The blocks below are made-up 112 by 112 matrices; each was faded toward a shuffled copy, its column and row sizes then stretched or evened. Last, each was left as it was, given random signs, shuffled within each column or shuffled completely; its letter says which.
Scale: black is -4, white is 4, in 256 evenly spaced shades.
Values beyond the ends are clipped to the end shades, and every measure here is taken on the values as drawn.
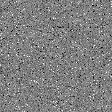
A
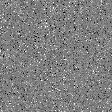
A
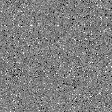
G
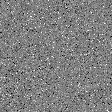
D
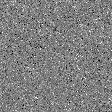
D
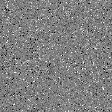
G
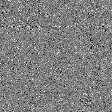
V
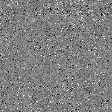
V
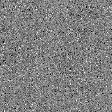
G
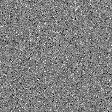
A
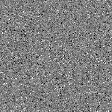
G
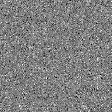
G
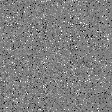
V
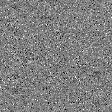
G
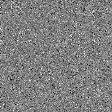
V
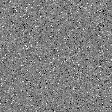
A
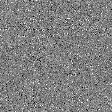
V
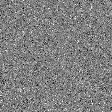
A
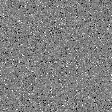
V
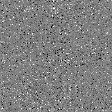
V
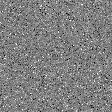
D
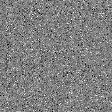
A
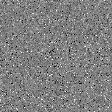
G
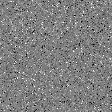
A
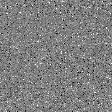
V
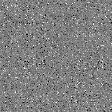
G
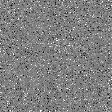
G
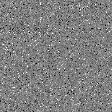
V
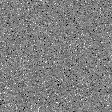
D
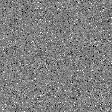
G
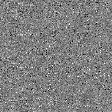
G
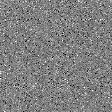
G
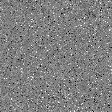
A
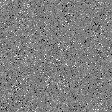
A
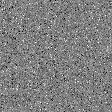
D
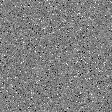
D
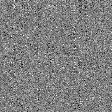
G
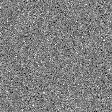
A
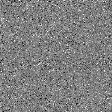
V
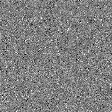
G
